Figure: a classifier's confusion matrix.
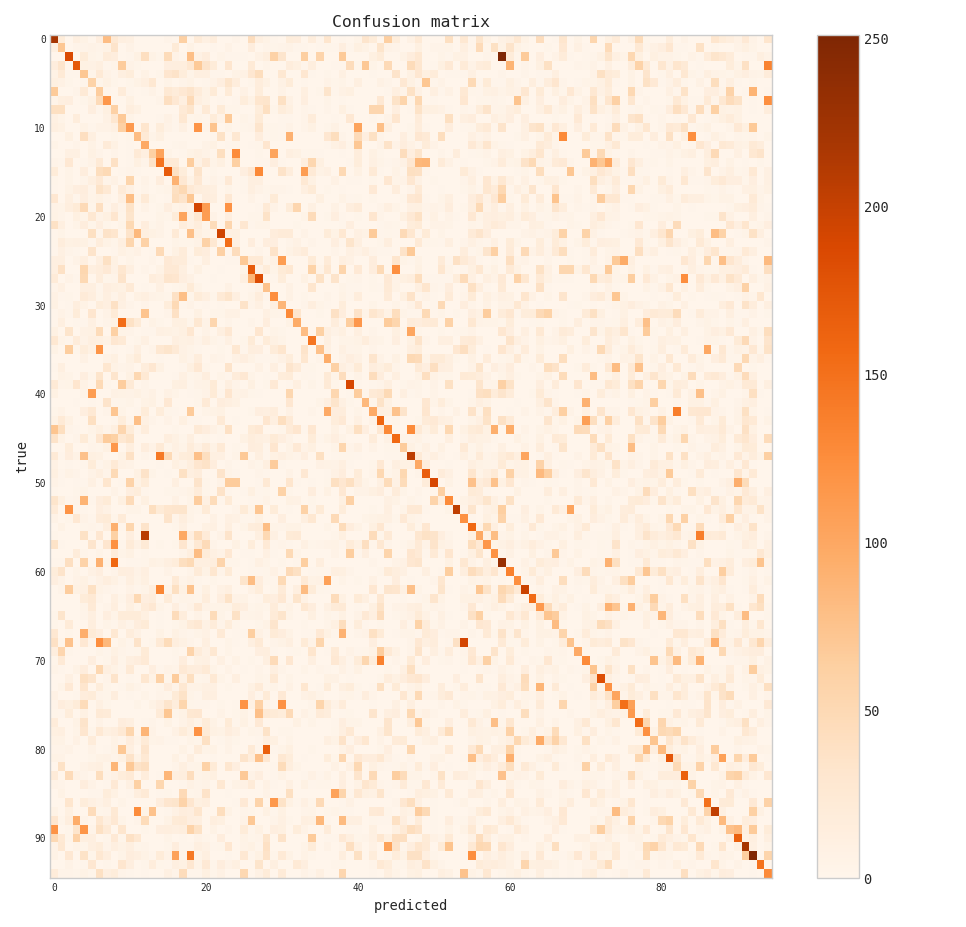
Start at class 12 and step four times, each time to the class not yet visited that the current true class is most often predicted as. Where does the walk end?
64
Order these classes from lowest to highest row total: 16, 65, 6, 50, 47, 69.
16, 69, 6, 65, 50, 47
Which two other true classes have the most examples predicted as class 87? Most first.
68, 22
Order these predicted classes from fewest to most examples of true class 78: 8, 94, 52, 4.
94, 8, 4, 52
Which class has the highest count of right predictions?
92
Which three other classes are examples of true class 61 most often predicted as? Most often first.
36, 26, 76
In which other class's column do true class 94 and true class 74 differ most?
54
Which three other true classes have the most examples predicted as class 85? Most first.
56, 70, 40
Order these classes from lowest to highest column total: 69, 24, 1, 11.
69, 24, 1, 11
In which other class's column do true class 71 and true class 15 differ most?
27
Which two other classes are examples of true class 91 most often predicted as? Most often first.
44, 52
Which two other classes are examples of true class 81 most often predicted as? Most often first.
88, 60
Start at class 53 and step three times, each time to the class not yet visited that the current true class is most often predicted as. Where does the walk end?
8
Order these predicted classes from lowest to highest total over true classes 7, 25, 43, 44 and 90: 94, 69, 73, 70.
69, 73, 70, 94
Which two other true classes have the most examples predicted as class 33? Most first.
15, 62
